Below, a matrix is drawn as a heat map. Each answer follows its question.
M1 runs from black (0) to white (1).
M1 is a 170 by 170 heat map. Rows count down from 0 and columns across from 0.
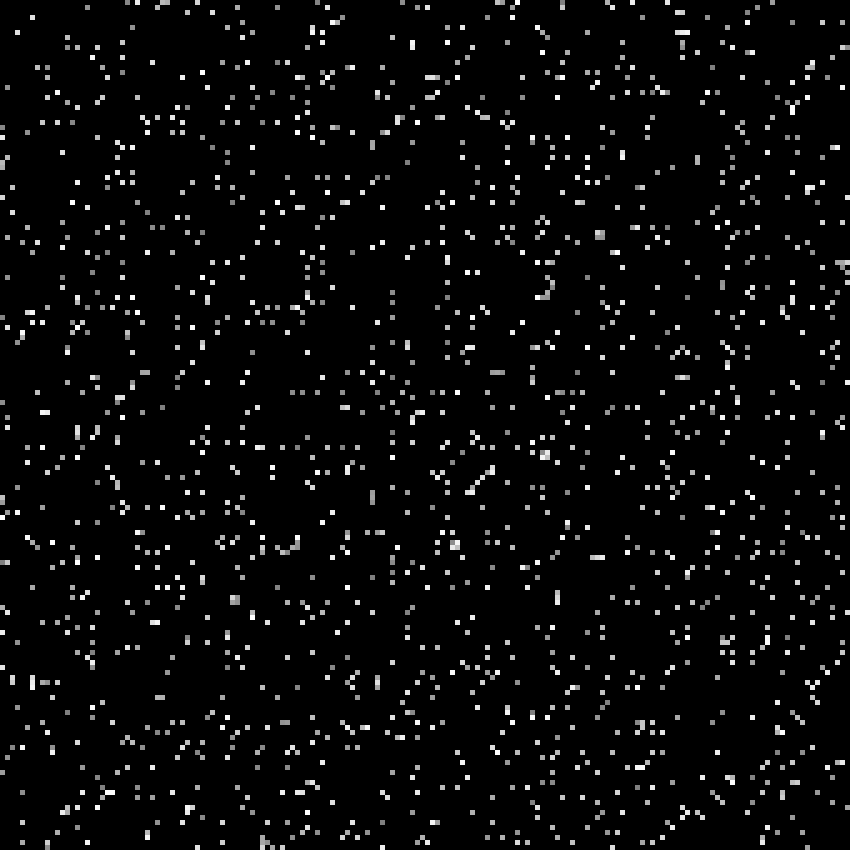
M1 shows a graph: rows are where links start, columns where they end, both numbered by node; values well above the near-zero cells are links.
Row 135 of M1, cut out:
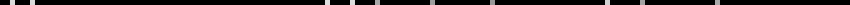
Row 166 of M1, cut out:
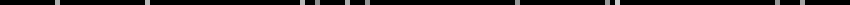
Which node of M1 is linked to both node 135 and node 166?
node 121
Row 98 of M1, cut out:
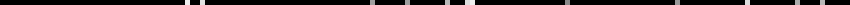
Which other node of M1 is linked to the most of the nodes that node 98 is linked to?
node 69
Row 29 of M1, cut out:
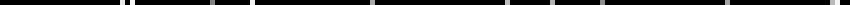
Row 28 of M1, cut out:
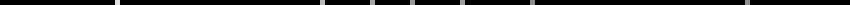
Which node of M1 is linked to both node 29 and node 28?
node 74
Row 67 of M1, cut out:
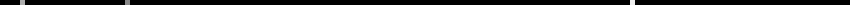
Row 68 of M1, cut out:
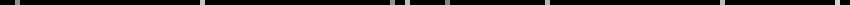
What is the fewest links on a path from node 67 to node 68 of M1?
5
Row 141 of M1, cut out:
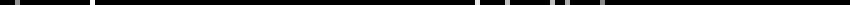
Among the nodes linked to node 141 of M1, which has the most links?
node 110
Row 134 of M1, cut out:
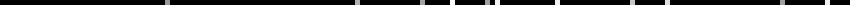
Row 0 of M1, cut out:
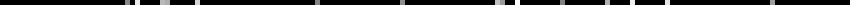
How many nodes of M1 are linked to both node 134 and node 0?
4
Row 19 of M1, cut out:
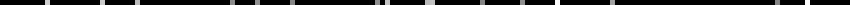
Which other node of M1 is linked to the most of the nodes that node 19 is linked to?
node 15
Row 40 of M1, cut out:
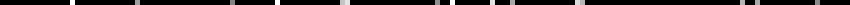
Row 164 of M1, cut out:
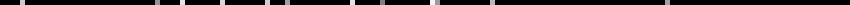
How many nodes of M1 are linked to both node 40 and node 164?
2
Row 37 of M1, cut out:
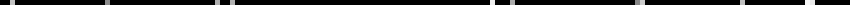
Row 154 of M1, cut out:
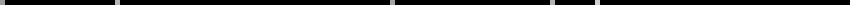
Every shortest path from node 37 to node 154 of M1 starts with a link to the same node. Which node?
node 46
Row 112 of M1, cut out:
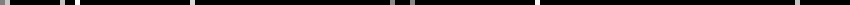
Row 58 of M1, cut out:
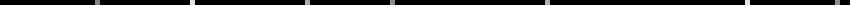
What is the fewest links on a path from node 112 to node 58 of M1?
2
